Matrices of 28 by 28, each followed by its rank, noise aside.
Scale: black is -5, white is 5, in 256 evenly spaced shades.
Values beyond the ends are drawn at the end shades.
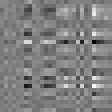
one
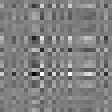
one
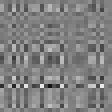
one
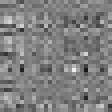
three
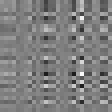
one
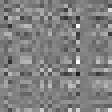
three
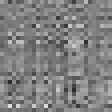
three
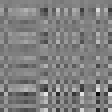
one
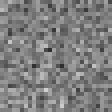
six
